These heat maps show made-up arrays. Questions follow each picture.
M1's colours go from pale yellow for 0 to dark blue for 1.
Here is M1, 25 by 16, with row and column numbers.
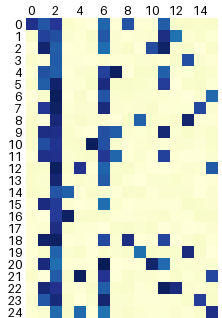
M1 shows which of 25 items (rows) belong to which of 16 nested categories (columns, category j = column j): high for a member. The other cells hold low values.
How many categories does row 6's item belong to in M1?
3
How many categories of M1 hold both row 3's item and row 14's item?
1
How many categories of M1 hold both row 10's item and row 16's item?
1
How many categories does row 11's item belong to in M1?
5
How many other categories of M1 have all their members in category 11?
5
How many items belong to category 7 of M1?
3
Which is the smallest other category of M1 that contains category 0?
8
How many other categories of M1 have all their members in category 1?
8
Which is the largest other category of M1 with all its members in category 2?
6
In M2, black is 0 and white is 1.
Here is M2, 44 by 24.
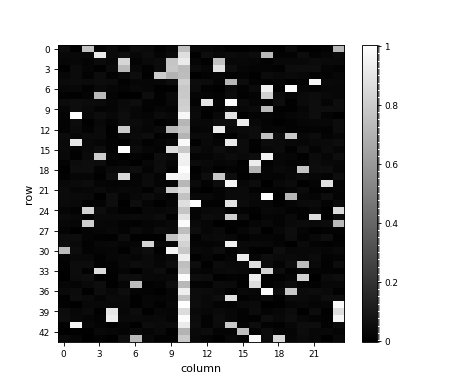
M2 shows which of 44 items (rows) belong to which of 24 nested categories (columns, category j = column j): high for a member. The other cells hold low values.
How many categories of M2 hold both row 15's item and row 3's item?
3
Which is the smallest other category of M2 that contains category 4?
23
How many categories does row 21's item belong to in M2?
2
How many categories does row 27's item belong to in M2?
1
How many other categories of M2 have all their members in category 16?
3
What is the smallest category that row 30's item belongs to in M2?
0
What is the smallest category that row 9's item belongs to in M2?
17
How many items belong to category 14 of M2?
10
